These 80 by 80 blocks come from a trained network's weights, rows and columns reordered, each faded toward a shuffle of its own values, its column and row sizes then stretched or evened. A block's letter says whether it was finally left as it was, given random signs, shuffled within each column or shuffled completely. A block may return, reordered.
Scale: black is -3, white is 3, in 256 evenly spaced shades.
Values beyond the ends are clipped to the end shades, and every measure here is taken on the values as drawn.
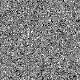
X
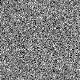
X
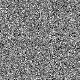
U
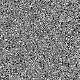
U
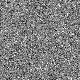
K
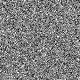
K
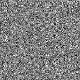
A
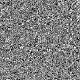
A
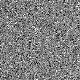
U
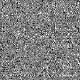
A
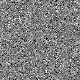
U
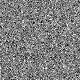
K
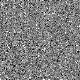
X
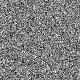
K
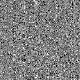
A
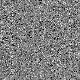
U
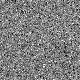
K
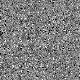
X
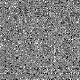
A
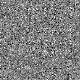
X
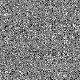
A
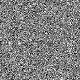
A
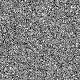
K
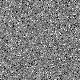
K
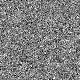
K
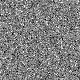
K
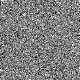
X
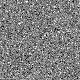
K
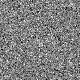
K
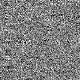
A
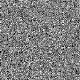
A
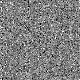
U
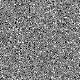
X
